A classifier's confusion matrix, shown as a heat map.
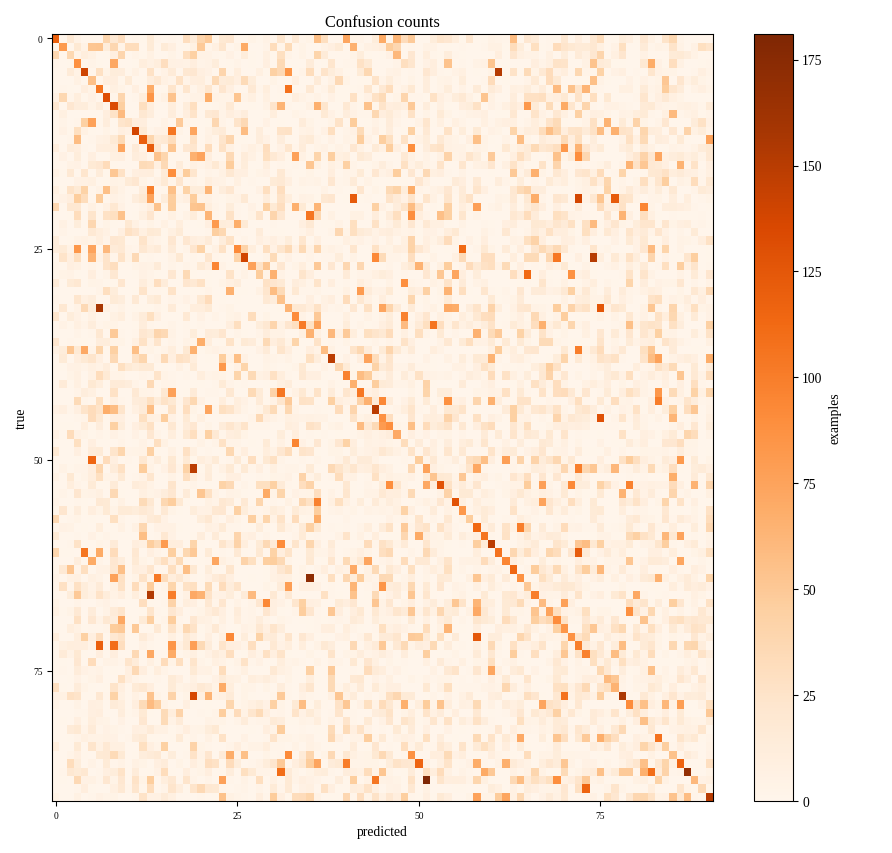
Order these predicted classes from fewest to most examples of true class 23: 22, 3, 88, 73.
3, 88, 73, 22
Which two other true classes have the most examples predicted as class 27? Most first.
66, 57
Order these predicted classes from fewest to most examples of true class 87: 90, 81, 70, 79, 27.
90, 27, 70, 79, 81
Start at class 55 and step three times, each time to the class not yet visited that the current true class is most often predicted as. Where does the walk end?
81
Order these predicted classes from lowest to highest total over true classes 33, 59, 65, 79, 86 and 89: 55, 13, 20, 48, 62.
55, 20, 62, 13, 48
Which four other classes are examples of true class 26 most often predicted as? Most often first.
74, 69, 44, 5
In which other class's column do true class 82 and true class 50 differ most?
5
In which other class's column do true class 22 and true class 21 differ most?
35
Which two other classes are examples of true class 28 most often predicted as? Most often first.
65, 71
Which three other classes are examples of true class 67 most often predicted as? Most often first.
29, 70, 58
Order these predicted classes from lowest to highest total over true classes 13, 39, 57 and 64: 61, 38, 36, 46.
61, 38, 36, 46
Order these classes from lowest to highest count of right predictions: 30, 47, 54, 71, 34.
54, 30, 47, 71, 34
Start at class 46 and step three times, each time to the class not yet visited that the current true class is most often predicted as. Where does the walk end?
60
